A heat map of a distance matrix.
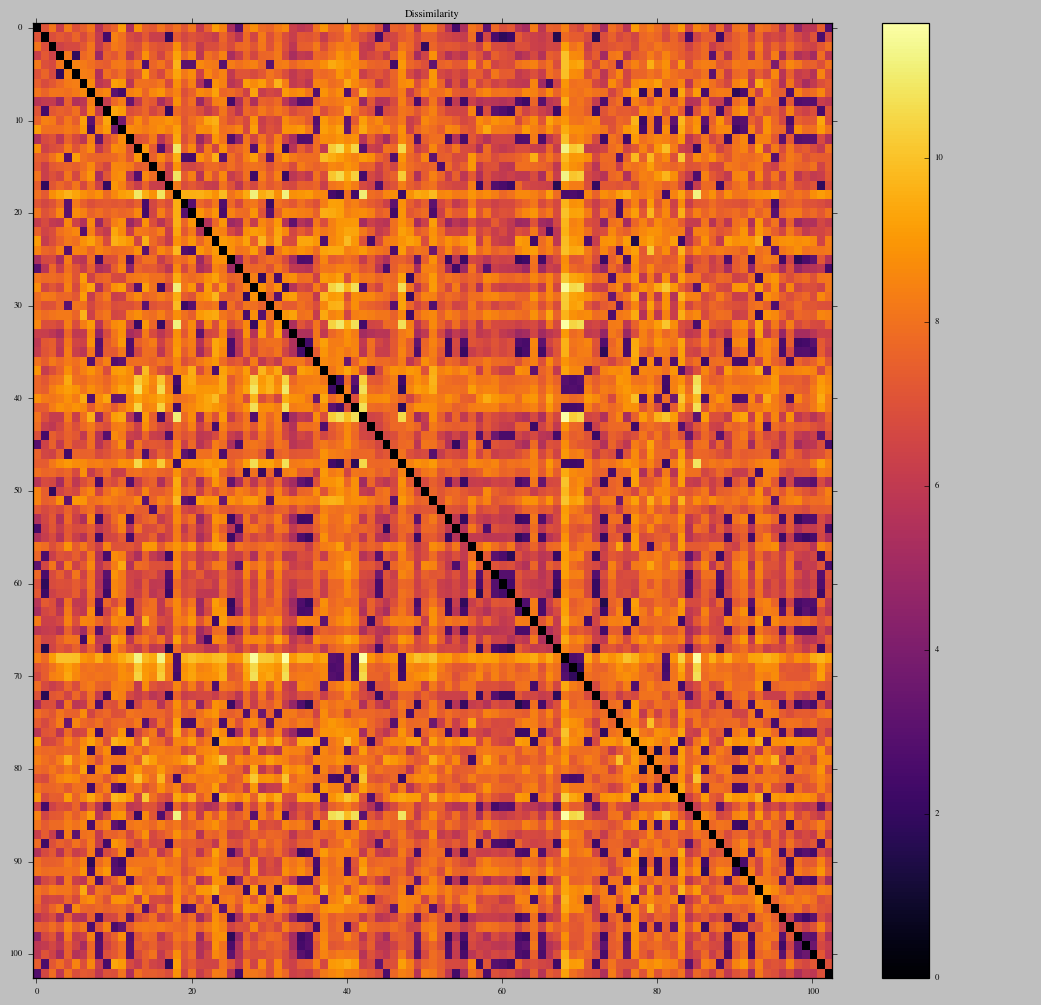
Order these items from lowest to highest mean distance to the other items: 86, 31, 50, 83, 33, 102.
33, 102, 86, 50, 31, 83
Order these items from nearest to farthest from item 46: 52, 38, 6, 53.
52, 53, 6, 38
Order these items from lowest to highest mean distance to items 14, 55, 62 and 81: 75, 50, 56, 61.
75, 61, 56, 50
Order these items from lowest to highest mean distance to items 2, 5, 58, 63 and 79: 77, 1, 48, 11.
1, 48, 77, 11
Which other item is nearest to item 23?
77
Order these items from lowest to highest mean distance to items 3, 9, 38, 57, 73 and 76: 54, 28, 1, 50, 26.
1, 26, 54, 28, 50
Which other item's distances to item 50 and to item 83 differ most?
2
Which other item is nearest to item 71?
94
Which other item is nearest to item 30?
19
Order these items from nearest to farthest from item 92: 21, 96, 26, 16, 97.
96, 26, 21, 16, 97
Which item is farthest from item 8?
68
